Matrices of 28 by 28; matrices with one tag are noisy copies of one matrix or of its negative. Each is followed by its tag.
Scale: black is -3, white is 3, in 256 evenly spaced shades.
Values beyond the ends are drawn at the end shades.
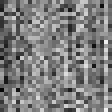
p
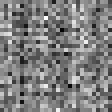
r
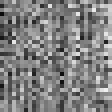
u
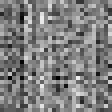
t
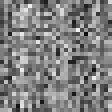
r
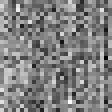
p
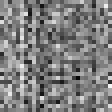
t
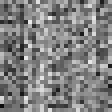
t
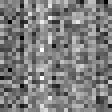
t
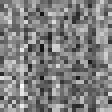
t
